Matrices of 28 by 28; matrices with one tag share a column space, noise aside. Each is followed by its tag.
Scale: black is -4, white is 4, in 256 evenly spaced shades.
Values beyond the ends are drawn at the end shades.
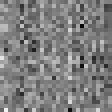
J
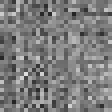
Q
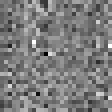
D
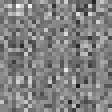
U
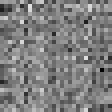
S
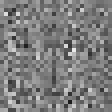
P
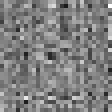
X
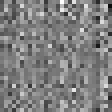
U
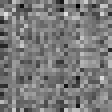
U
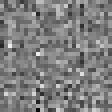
D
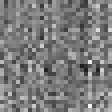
X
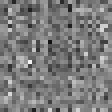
J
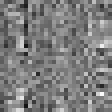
D
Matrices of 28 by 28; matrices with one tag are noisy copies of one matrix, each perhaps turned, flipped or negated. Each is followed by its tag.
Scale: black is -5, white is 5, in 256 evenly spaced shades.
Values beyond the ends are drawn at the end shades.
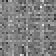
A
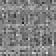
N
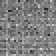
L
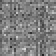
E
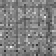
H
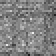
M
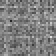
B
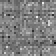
E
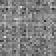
B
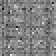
N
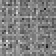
L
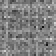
H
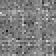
E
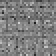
L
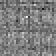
N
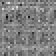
N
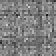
E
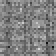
N
